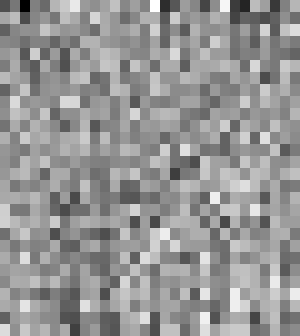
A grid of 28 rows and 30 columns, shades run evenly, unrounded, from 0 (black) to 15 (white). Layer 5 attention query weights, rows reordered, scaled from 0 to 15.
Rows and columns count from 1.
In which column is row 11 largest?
23
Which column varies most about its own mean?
3
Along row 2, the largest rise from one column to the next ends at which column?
18
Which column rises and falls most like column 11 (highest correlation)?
8
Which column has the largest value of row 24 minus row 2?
28
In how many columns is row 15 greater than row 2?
17
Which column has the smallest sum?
11
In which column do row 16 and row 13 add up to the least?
29
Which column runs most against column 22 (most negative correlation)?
13
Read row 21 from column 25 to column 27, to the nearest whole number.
11 10 9
